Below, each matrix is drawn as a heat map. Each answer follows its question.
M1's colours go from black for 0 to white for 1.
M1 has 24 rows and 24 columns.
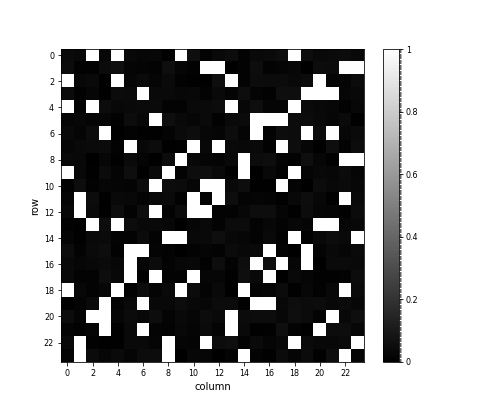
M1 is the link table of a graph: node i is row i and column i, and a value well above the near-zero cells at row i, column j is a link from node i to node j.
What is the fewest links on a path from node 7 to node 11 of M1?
2
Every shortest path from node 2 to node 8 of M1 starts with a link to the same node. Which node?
node 0
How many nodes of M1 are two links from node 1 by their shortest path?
5
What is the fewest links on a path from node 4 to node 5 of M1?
5
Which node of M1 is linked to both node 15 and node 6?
node 19
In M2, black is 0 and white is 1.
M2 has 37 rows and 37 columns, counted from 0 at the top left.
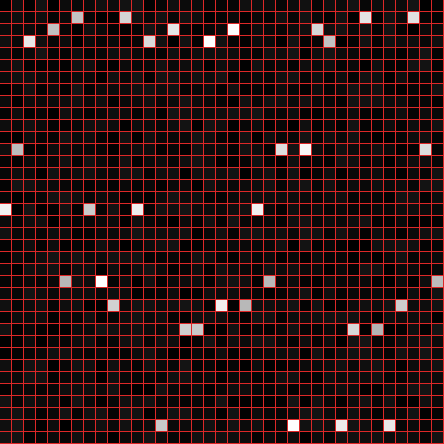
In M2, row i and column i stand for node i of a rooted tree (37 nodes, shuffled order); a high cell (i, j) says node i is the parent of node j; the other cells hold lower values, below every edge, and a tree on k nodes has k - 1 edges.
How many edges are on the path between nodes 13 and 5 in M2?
4
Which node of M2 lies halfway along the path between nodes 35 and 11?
3
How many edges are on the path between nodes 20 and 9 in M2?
2
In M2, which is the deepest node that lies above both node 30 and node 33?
12
